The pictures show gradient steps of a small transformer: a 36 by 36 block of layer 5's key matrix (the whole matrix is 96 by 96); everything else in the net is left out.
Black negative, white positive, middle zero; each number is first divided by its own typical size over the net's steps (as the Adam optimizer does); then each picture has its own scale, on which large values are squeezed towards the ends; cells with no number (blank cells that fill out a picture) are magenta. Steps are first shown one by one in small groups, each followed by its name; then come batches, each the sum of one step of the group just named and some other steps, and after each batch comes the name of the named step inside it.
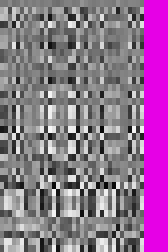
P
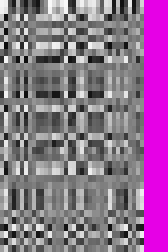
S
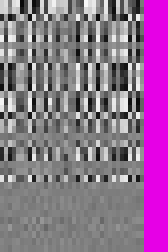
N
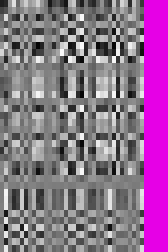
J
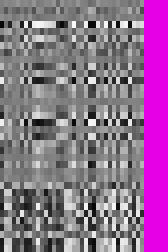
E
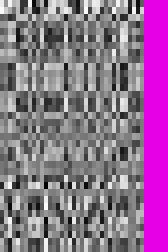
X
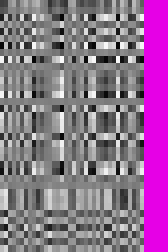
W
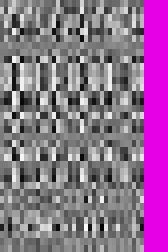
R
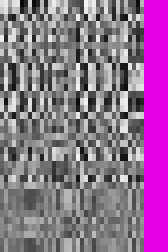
N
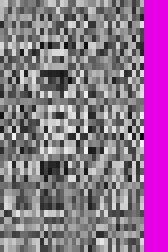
P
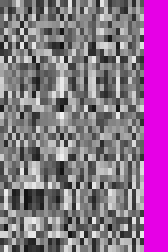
W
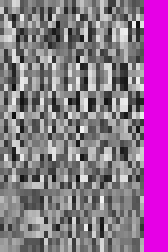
R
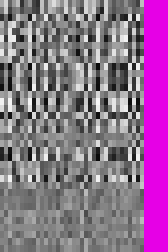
N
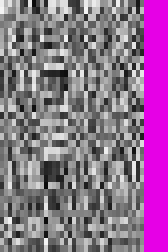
X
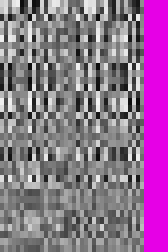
N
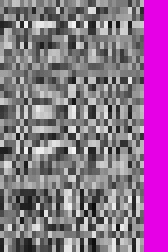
E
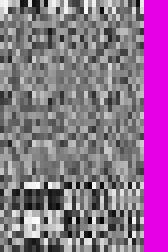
X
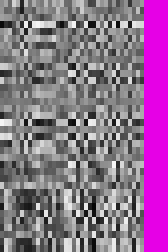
E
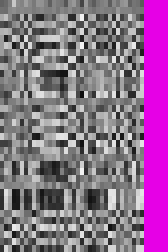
J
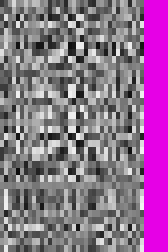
J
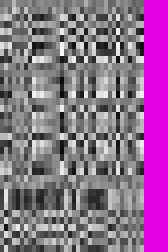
J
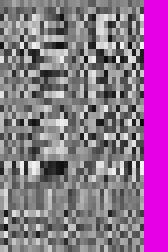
W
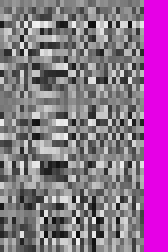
E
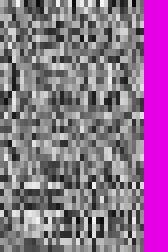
R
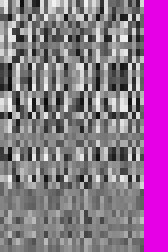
N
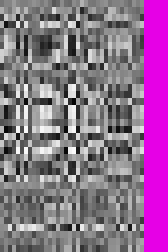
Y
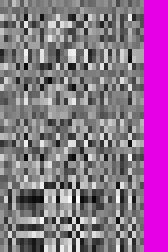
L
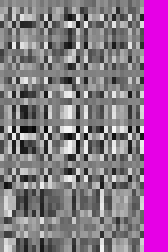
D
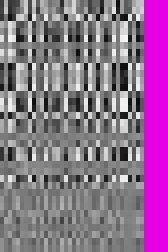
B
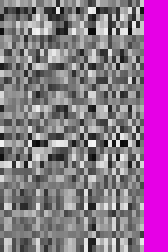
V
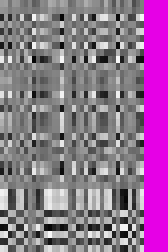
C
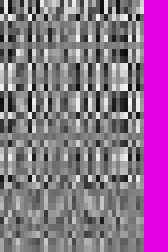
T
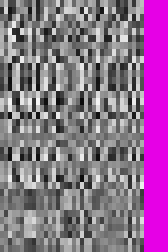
B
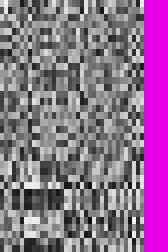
T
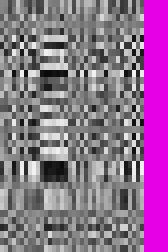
C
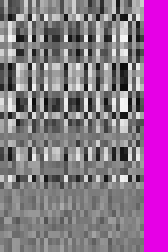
B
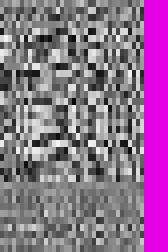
Y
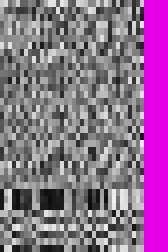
V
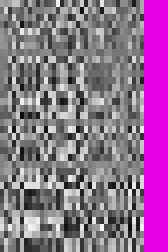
D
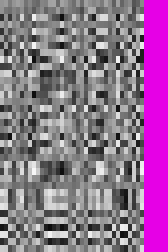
C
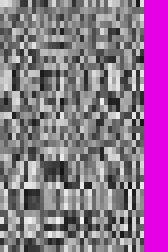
C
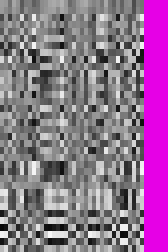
C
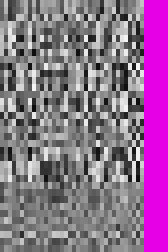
B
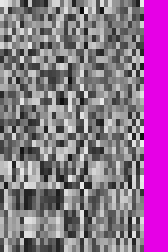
D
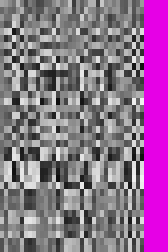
L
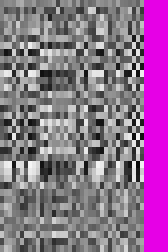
V
